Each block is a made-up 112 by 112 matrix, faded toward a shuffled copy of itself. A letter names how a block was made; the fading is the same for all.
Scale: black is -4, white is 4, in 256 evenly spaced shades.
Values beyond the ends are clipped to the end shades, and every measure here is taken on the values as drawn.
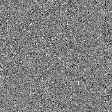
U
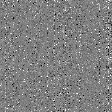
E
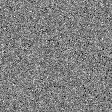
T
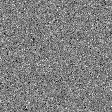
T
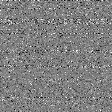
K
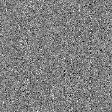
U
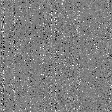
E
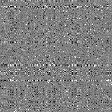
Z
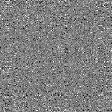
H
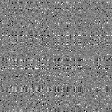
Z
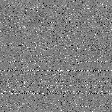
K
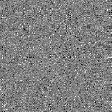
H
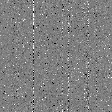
E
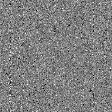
U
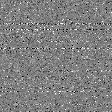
K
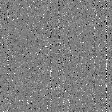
E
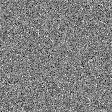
T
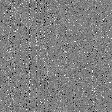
E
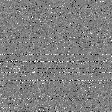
K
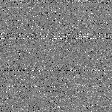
K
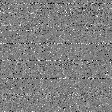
K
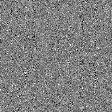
U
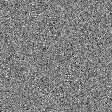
T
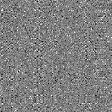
H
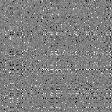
Z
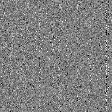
U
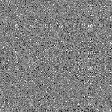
H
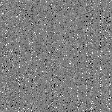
E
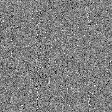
U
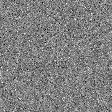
T
